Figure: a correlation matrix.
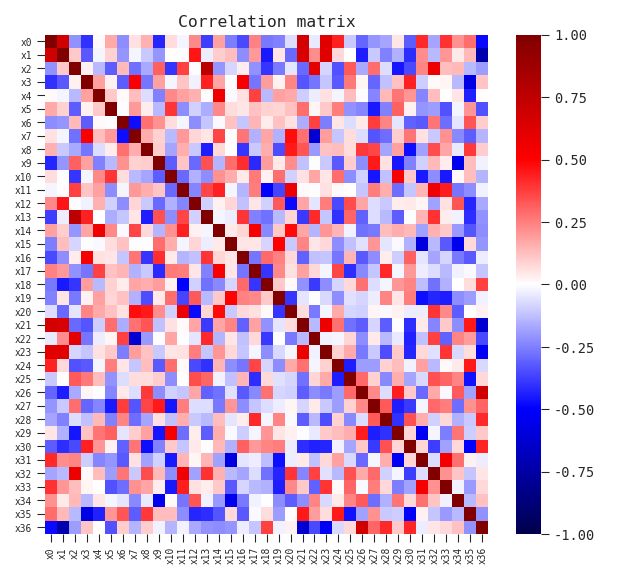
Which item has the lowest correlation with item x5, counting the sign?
x27
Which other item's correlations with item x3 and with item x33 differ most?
x0
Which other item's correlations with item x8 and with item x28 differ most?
x30
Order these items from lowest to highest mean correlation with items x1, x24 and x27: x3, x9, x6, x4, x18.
x3, x18, x4, x9, x6
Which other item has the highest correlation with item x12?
x1
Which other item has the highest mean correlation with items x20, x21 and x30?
x7
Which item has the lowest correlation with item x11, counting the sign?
x18
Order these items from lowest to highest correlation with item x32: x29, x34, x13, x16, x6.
x16, x29, x34, x6, x13
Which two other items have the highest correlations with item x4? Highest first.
x14, x17
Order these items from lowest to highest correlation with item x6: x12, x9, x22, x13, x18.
x12, x13, x18, x9, x22
